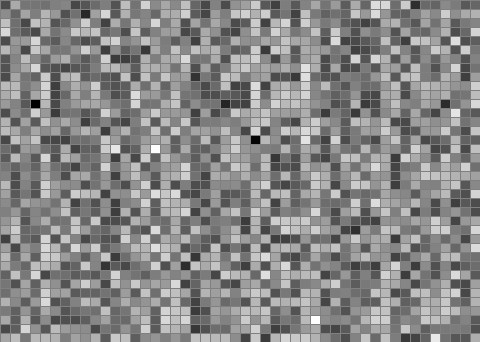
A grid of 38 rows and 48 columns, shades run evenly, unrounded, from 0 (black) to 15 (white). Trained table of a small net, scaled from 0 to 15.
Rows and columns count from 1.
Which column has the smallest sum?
20
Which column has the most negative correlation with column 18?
46
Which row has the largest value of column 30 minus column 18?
5
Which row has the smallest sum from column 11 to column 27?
25
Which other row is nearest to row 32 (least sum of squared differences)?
22
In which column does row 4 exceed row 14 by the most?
9
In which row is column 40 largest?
30
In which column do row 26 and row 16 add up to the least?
35
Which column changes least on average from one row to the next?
39
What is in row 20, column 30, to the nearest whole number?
6
